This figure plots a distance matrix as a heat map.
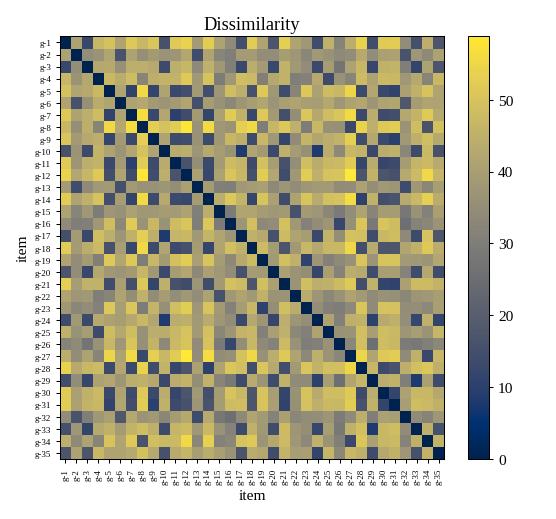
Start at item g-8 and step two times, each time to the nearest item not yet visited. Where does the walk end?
g-34
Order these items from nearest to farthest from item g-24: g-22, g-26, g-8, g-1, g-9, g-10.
g-10, g-1, g-26, g-22, g-9, g-8
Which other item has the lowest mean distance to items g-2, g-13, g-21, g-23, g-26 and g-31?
g-32
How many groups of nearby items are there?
8
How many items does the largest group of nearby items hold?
11
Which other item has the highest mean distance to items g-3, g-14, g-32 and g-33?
g-8
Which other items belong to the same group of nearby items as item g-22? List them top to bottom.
g-15
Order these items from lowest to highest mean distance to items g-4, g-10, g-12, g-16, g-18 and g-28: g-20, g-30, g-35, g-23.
g-30, g-20, g-35, g-23
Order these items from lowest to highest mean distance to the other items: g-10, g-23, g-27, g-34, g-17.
g-10, g-17, g-23, g-34, g-27
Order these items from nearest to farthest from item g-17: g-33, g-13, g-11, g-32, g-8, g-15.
g-33, g-32, g-13, g-15, g-11, g-8
